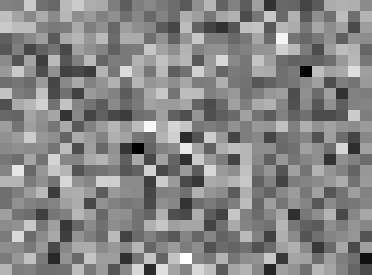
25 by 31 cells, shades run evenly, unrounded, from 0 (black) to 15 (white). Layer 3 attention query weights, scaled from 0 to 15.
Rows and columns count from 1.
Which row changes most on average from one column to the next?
24
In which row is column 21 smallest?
2
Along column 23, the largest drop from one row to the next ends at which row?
25
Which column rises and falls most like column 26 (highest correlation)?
15
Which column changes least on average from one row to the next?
21
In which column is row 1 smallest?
23
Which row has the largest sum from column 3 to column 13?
12
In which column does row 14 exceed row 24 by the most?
31
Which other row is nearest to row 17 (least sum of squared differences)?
19
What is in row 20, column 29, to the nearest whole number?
4
